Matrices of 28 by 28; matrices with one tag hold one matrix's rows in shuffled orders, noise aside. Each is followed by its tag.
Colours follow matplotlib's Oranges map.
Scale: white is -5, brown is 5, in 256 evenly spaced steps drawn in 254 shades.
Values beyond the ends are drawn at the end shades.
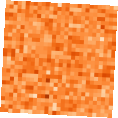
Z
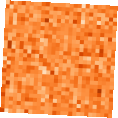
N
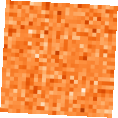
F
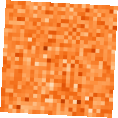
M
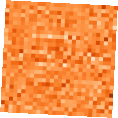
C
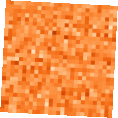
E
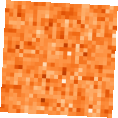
M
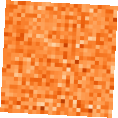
M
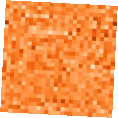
C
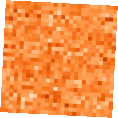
Z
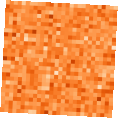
Z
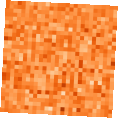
M
